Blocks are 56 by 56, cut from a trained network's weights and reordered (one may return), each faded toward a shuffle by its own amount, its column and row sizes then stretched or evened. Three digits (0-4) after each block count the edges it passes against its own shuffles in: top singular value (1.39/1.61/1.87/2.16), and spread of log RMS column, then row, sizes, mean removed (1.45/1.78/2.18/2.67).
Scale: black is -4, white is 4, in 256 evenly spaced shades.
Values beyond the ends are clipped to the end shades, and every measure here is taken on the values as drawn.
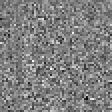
0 1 2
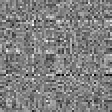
4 2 2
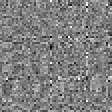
2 2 2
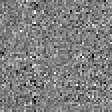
1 2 2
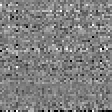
1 1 4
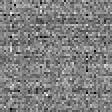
2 3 0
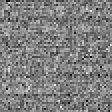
1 2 0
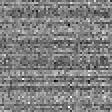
4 3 0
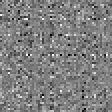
1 3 3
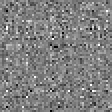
0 2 3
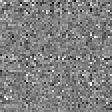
1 1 3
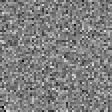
2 2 0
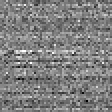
3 1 3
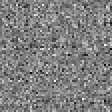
1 1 2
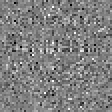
3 1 1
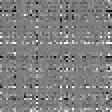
3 4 4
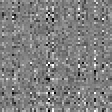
4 4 3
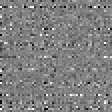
3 2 4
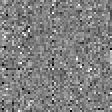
1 3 0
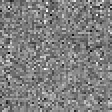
0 3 1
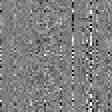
4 4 0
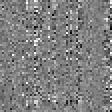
4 4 0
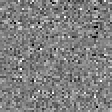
1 1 3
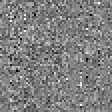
0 3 0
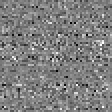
0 1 4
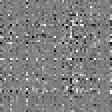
2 4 4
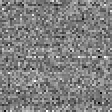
0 0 3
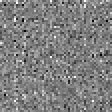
0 3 2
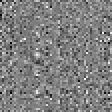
4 4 1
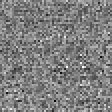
0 1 0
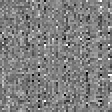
2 4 1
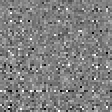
1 2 3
